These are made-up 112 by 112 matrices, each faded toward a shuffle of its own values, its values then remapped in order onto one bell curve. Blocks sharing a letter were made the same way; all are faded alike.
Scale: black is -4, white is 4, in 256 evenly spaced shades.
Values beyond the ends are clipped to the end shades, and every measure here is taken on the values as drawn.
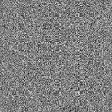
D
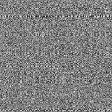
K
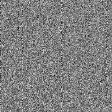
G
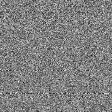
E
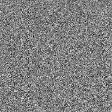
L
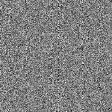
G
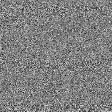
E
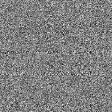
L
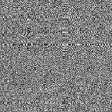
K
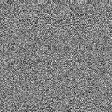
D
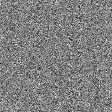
G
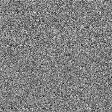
E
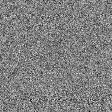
E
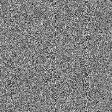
G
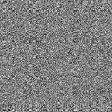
D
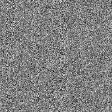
G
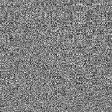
D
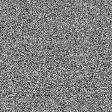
E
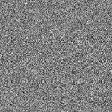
D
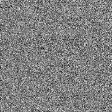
L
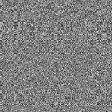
K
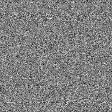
E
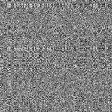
K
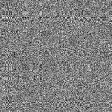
D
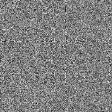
L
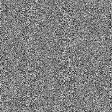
L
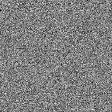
E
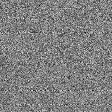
E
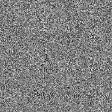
L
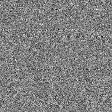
E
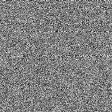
E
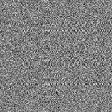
D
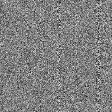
G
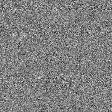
E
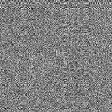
K
